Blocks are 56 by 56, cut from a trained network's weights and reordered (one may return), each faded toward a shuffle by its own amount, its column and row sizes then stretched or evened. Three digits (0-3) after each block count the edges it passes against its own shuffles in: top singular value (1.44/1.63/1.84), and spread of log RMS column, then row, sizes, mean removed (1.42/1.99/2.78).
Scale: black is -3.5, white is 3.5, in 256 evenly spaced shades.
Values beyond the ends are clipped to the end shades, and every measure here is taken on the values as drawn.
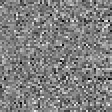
0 1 1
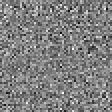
1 0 1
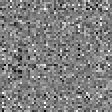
1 2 2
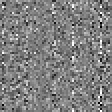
2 3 0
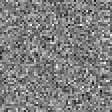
1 0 0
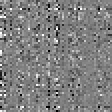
1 3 2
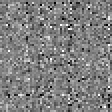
0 2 2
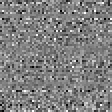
0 0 3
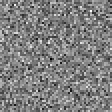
0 0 0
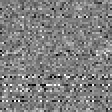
2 0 3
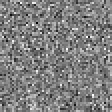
0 0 1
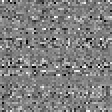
1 1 3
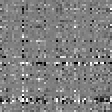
3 2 3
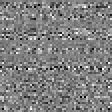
2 0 3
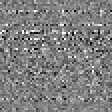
0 0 3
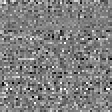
0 0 3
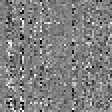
1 3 1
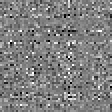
1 2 3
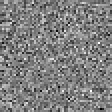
1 0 1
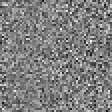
1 2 0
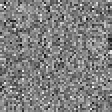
1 1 0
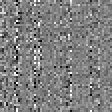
3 3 1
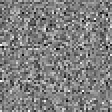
1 1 2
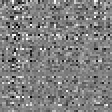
1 2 3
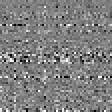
2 1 3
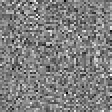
2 1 0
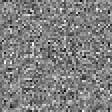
1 2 1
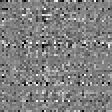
1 2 3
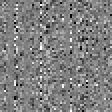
0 3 1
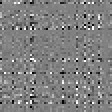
3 3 3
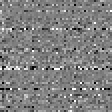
1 1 3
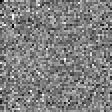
0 1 0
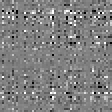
1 3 3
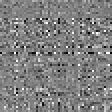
2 2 3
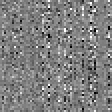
0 3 1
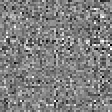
1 2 2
